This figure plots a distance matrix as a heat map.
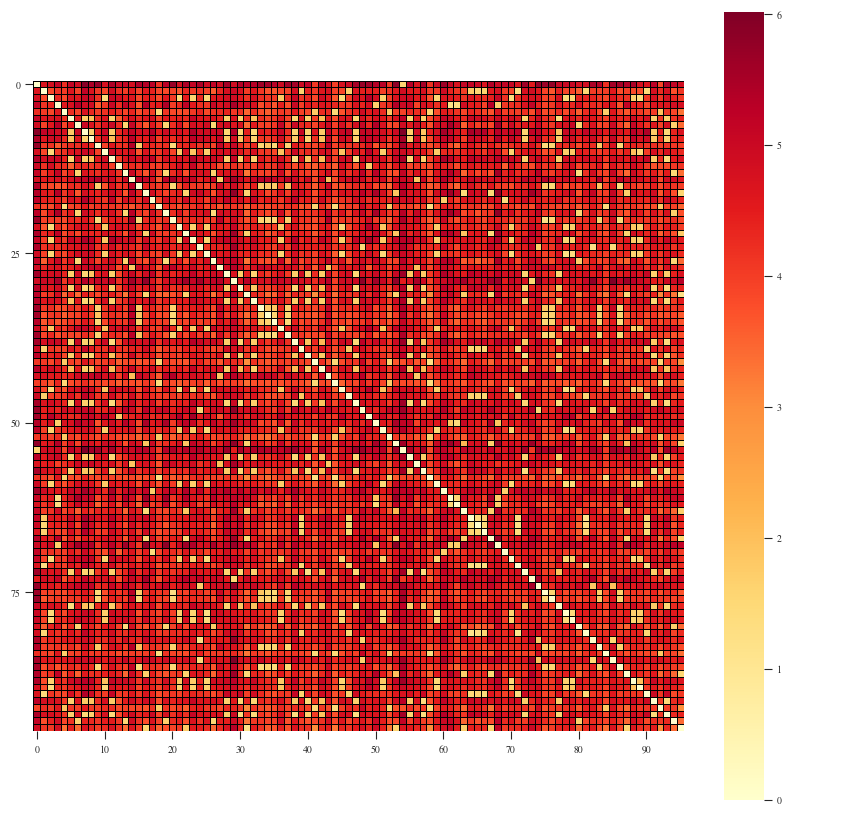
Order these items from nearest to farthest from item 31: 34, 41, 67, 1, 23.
67, 41, 34, 1, 23
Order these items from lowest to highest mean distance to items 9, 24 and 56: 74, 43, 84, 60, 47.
74, 43, 84, 47, 60
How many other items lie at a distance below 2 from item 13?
5
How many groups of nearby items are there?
14
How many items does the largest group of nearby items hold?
17
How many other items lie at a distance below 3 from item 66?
8
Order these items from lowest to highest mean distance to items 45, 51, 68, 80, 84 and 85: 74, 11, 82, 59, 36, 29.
59, 36, 82, 74, 11, 29
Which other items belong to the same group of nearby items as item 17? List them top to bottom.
60, 69
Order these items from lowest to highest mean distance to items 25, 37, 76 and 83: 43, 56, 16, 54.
16, 56, 43, 54
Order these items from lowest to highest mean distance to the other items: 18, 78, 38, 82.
18, 78, 38, 82
